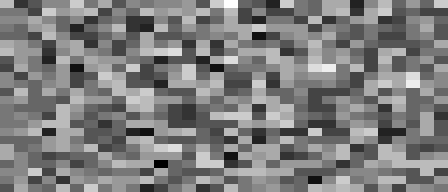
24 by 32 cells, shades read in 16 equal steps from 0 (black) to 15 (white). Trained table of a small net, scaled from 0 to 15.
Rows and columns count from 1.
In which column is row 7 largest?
13
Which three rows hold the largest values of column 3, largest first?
22, 17, 3
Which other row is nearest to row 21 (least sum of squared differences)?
11
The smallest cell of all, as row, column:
21, 12
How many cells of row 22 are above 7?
14
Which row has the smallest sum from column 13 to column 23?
18
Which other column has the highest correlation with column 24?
28
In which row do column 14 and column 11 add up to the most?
2
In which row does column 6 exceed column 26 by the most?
1
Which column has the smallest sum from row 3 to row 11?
6
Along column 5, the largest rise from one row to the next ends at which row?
24
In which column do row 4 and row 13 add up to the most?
19
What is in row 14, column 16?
7
